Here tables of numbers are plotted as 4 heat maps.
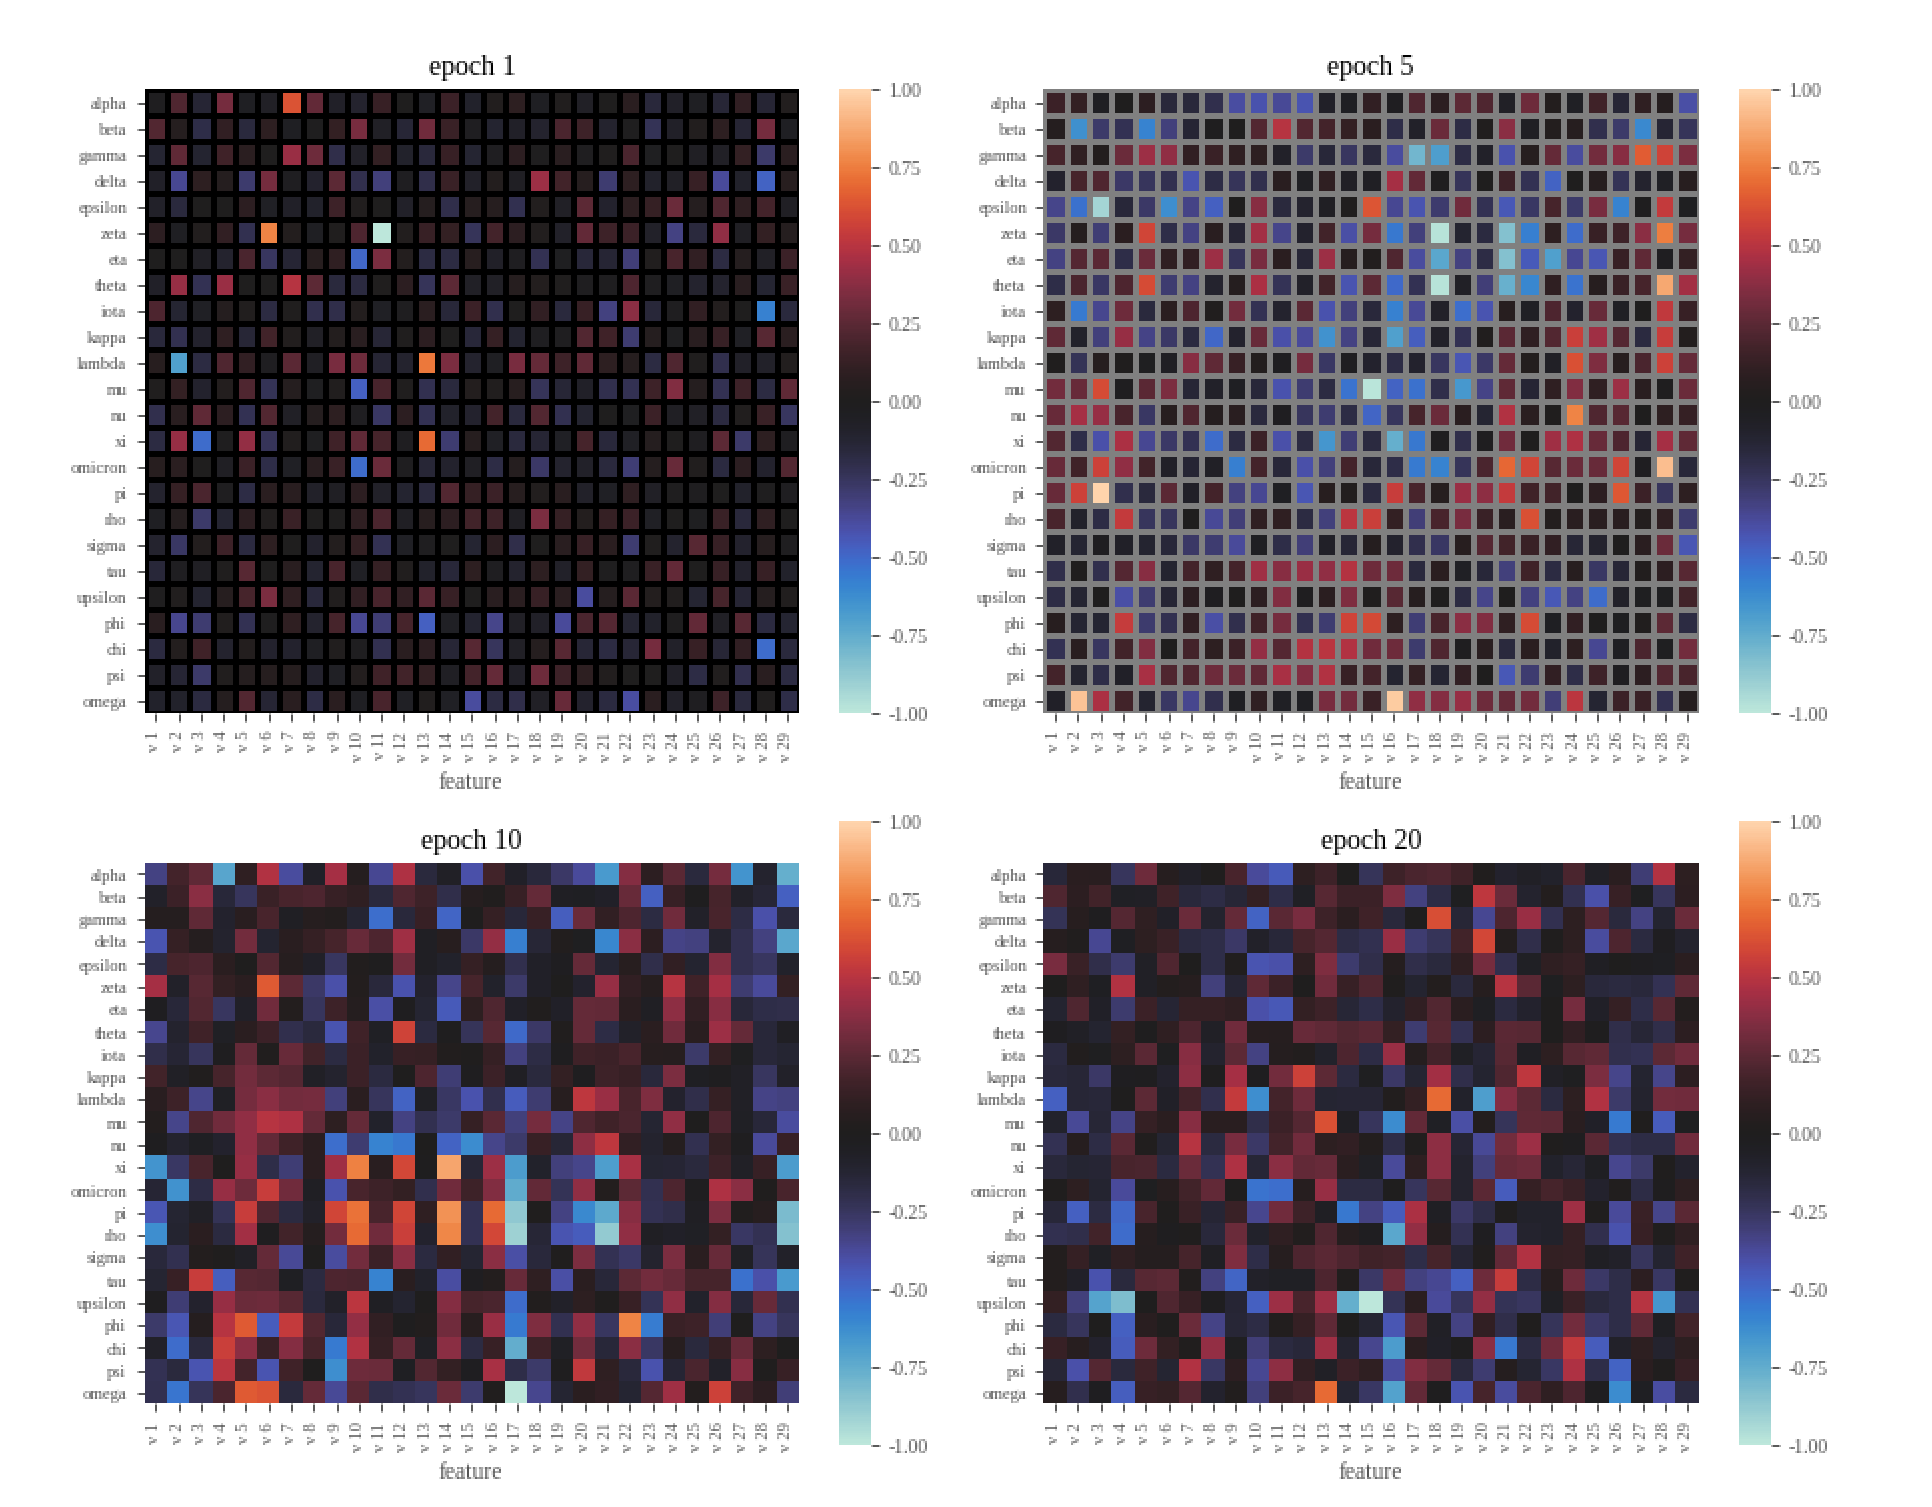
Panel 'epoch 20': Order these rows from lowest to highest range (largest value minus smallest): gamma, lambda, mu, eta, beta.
eta, beta, gamma, mu, lambda
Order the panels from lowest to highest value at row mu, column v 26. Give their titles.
epoch 20, epoch 1, epoch 10, epoch 5
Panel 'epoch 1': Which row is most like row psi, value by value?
rho
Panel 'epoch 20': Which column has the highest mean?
v 13
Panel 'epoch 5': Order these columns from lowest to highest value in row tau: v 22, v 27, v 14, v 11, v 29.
v 27, v 22, v 29, v 11, v 14
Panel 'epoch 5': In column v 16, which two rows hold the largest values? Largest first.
omega, pi
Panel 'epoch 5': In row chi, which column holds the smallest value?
v 25
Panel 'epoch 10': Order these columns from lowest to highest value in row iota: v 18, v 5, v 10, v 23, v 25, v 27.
v 25, v 18, v 27, v 23, v 10, v 5
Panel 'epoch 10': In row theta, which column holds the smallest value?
v 17
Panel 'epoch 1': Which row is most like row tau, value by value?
epsilon
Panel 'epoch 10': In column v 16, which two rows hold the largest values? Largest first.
pi, rho
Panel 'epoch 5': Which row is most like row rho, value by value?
phi
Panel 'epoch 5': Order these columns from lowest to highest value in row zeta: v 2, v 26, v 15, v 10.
v 2, v 26, v 15, v 10
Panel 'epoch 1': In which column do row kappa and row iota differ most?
v 28
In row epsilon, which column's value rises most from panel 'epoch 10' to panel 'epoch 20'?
v 1
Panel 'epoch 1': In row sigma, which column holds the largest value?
v 25
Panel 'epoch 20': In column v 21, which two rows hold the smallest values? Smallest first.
chi, omicron
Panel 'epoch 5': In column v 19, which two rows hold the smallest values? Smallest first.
mu, iota
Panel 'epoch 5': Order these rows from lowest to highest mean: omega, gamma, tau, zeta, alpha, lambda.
zeta, alpha, gamma, lambda, tau, omega
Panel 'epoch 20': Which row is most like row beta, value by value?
delta
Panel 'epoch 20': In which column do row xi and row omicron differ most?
v 11
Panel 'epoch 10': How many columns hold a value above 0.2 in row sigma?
7
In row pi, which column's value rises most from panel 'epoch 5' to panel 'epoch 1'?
v 10
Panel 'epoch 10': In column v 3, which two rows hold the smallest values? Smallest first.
psi, lambda
